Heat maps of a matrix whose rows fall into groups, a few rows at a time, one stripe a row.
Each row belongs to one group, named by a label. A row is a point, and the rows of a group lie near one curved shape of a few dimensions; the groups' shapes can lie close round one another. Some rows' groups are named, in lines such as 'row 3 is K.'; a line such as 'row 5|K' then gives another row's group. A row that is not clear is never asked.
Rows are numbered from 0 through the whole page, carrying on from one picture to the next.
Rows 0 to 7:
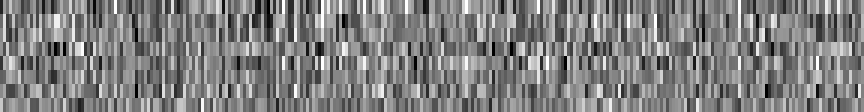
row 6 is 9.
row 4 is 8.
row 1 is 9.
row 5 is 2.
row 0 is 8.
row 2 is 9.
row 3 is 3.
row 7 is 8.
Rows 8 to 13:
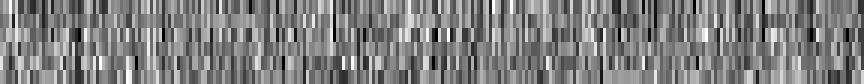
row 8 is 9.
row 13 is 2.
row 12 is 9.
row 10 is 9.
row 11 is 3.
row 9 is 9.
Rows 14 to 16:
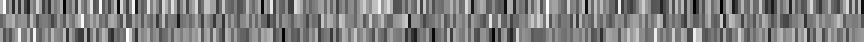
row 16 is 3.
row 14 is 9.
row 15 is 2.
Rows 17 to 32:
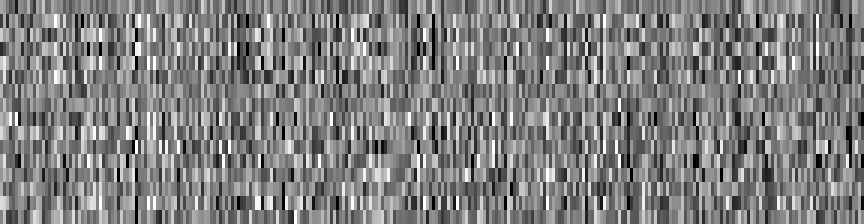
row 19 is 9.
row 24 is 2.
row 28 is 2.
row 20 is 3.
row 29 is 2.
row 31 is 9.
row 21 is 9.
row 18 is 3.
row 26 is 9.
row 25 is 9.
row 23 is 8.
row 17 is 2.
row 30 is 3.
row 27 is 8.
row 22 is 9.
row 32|9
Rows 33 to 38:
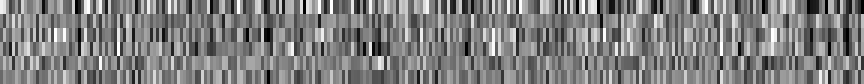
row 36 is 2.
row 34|2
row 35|9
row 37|9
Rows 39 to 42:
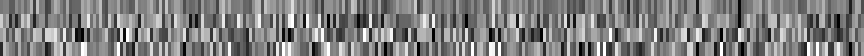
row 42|8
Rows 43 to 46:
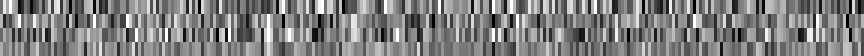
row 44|3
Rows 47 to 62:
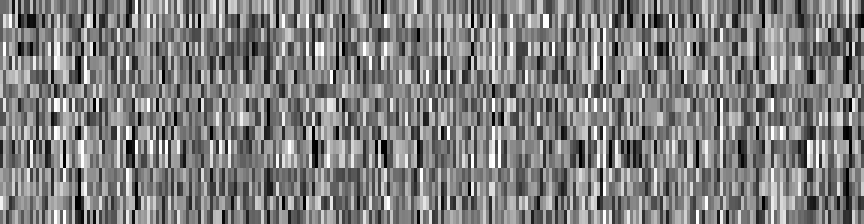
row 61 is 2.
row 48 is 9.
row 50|9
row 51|9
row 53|3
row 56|9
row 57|8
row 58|8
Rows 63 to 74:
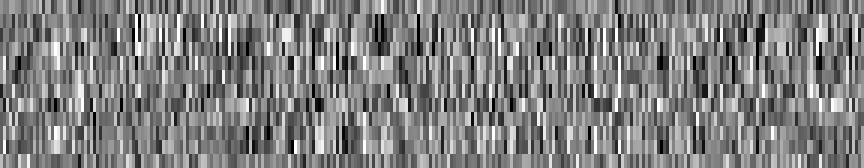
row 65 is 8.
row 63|8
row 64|8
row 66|3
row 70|3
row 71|8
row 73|9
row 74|2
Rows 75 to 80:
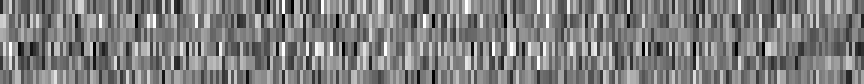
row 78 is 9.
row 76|9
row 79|8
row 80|3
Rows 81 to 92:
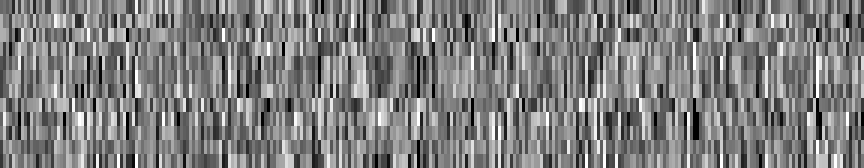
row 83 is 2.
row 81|8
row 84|3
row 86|3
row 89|2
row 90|2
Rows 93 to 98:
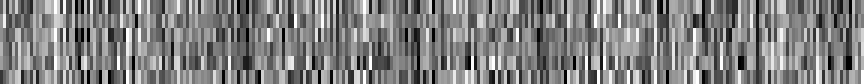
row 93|3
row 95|3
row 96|2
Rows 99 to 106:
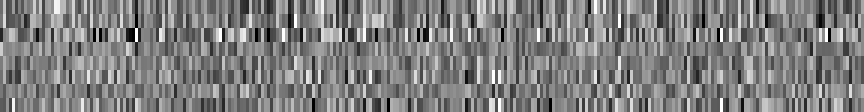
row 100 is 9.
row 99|9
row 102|8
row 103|2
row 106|2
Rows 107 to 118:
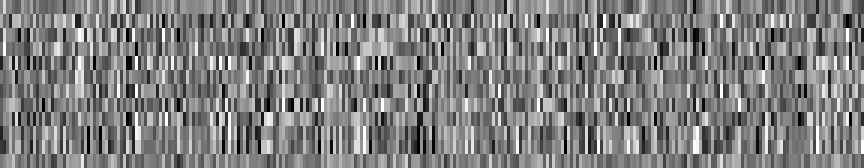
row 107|2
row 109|2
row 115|8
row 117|3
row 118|2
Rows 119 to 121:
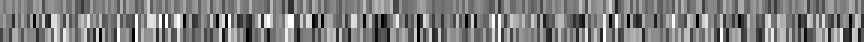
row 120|8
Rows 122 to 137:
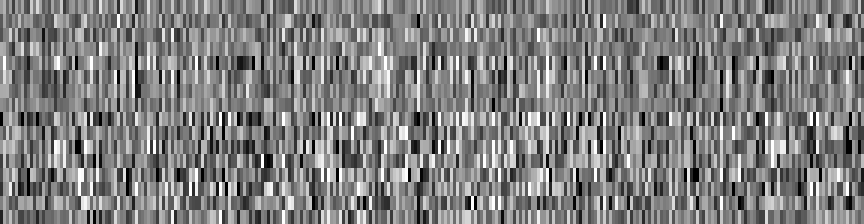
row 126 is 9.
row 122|9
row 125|9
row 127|2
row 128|2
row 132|9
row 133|9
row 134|2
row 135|8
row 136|8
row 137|8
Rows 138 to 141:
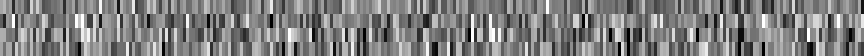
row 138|9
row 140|8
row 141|9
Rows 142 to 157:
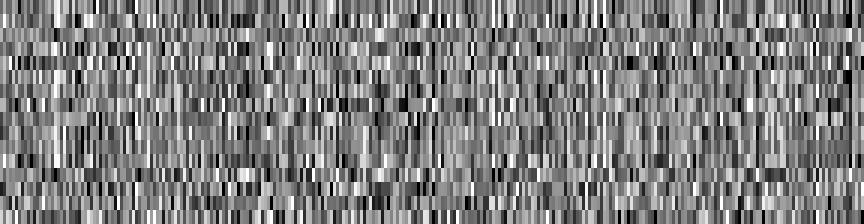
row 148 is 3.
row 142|3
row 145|3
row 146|9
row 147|9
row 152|3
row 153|9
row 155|3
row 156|2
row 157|9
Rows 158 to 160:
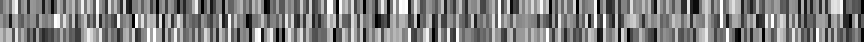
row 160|9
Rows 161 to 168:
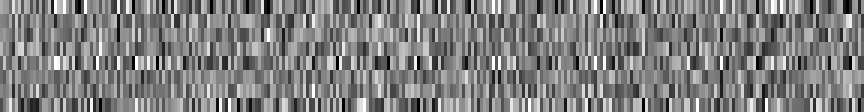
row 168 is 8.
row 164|9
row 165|3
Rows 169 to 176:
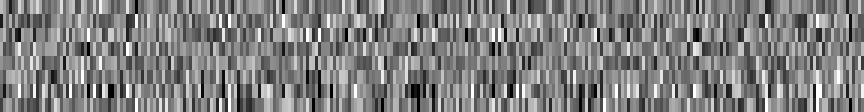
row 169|9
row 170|8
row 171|2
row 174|2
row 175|3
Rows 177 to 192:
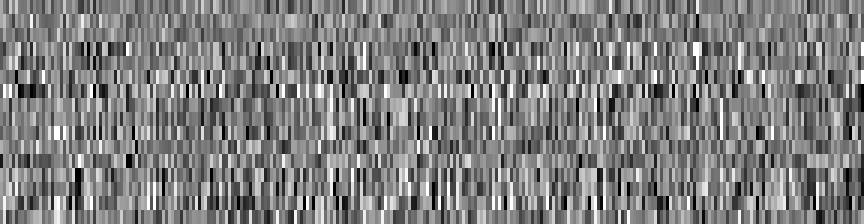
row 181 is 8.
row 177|8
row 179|2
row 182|2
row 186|3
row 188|8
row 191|9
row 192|9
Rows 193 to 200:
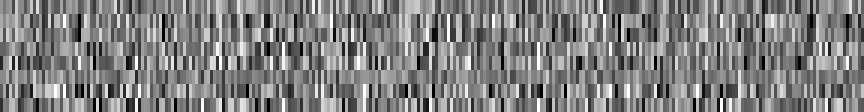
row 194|9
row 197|8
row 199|3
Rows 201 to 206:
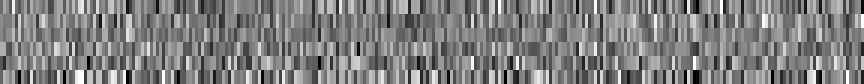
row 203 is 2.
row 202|2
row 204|3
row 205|3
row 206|2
